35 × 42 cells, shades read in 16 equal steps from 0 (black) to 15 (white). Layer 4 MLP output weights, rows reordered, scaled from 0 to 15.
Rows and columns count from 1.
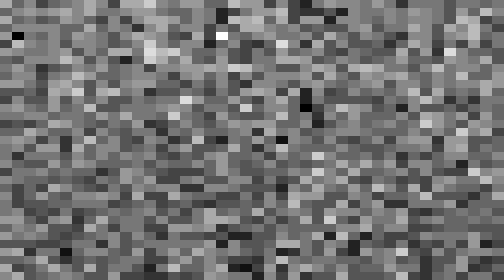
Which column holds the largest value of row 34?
15
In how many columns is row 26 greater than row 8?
13
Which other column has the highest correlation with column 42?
12
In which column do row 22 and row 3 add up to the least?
9
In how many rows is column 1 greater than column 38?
16
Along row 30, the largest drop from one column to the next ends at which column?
28
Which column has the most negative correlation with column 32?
4
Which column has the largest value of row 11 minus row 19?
6
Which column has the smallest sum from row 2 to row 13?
18
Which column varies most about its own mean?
24
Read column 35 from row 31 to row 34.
3 5 6 7
